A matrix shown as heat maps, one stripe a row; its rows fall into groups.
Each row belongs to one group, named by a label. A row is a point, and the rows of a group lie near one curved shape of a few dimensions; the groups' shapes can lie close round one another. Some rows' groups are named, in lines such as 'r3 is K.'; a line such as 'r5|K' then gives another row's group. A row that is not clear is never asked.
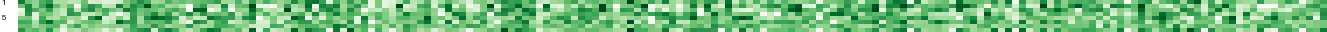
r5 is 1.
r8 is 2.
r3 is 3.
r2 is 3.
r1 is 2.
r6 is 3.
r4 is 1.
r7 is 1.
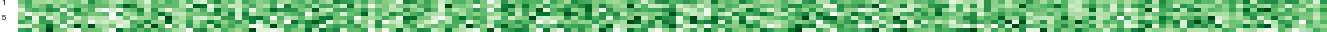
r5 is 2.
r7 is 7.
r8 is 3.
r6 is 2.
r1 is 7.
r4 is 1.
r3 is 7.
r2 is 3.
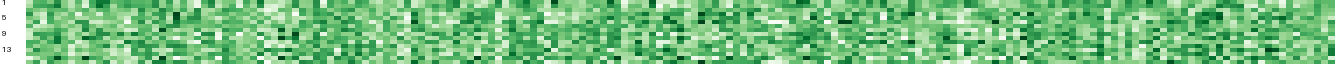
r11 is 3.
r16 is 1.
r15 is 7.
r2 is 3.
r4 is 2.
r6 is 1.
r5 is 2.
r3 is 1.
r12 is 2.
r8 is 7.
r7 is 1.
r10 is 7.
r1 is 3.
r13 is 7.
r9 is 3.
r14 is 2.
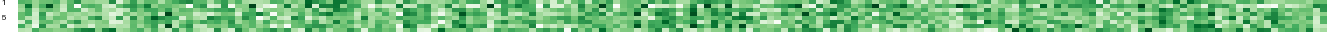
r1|1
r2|3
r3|1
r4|2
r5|1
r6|1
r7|2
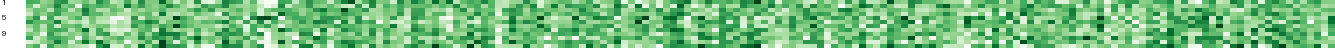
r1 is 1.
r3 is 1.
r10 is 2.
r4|7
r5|2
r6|2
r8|7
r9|1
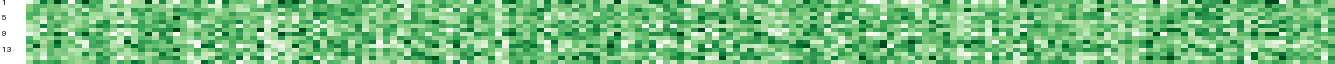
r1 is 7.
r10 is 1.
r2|7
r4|1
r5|2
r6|1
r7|3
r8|1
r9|7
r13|2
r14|7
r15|1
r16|3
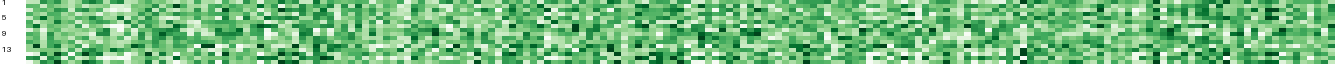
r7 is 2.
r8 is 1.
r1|7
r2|2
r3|7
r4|2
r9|1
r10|1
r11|2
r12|3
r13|7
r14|7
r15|2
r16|7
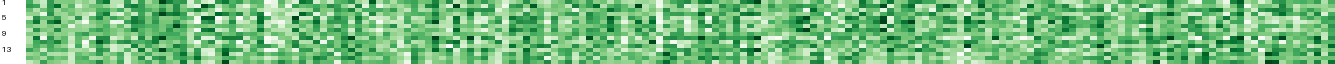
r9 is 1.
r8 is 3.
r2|3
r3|2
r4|1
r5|3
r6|3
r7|2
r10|1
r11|3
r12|2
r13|1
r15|1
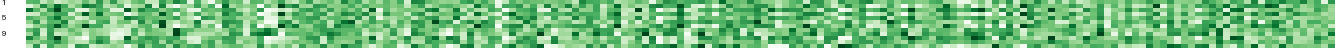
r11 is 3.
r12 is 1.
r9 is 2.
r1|7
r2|7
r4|7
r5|3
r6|1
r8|2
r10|3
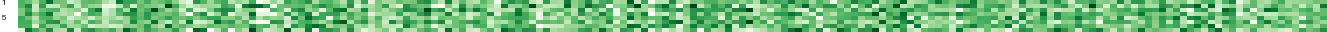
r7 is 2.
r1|3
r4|3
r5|2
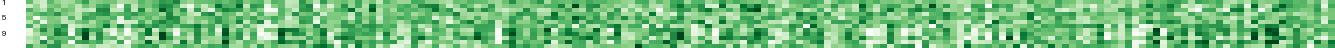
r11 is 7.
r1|1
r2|1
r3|1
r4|3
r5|1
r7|2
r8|7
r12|2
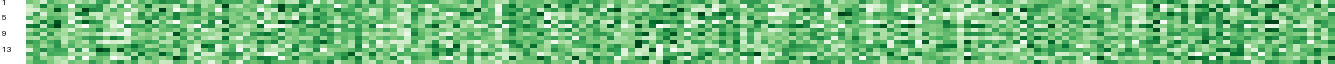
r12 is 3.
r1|1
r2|7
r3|7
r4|1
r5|2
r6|7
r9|2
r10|7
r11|2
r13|3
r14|1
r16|7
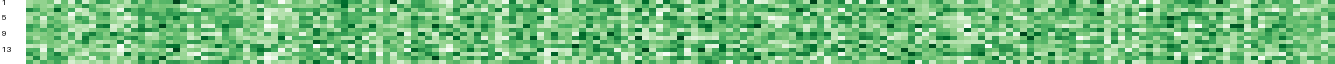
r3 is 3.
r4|2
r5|1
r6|1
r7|1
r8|2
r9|7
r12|1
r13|2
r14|3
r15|1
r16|2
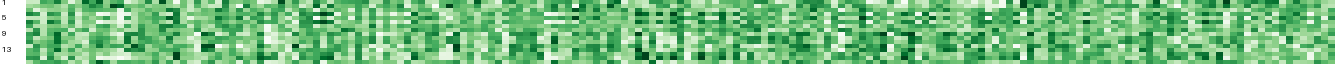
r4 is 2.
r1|7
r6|2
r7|1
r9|3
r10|3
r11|3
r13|3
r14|2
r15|2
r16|3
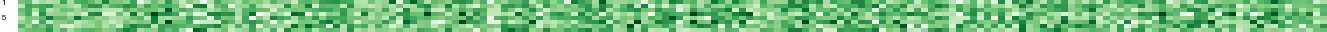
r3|2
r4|1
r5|7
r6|2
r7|2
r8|3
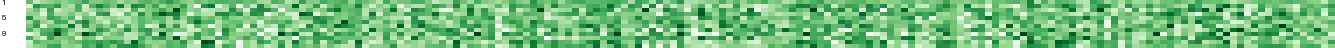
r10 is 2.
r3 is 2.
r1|1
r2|3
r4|1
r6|1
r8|3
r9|7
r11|3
